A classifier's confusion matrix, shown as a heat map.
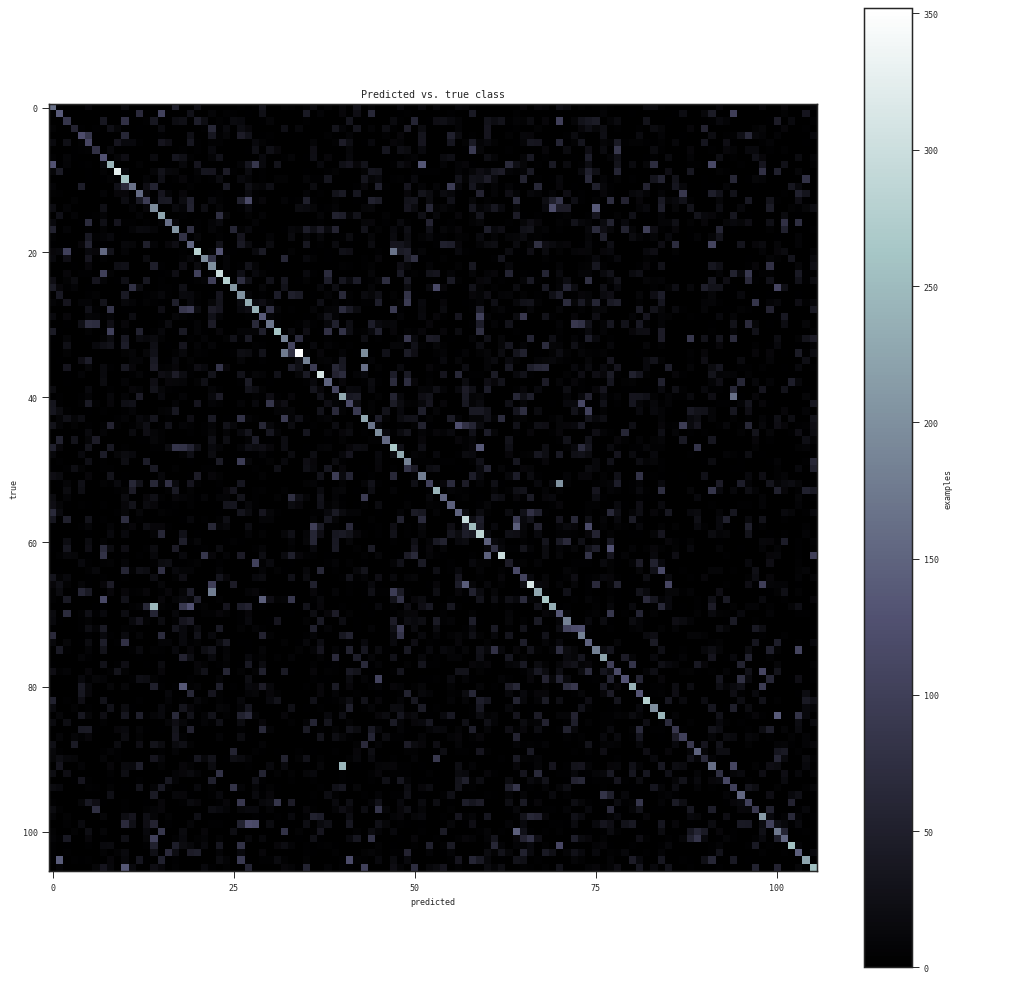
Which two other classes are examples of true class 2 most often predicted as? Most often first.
70, 10
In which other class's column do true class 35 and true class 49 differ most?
26
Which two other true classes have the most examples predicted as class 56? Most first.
44, 37
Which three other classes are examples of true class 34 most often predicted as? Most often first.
43, 32, 33
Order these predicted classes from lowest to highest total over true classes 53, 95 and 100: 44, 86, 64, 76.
86, 44, 76, 64
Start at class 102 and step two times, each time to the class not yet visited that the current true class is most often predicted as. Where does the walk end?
77
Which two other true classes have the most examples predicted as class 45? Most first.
79, 97
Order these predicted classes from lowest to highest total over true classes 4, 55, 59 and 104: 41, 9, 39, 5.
9, 39, 5, 41
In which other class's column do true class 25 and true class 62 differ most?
60
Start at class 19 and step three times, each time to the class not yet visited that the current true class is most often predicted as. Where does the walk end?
94
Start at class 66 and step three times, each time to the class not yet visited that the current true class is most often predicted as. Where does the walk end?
84
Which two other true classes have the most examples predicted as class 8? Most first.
31, 28
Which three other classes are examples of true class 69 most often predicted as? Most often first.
14, 19, 18
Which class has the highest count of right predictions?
34
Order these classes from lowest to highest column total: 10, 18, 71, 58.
71, 18, 58, 10
